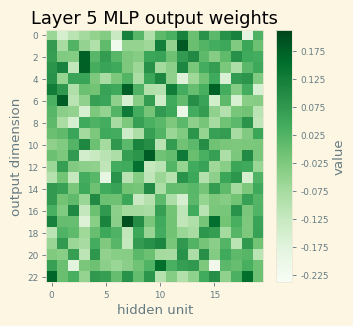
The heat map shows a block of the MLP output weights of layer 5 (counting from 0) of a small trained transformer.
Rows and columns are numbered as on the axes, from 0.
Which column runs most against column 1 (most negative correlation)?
17
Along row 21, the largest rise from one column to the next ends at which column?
16
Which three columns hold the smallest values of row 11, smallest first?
3, 4, 5
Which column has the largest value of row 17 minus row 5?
19
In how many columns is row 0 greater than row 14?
8
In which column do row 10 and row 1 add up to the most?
12
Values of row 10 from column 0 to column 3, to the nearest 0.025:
-0.05 -0.025 0.025 0.1
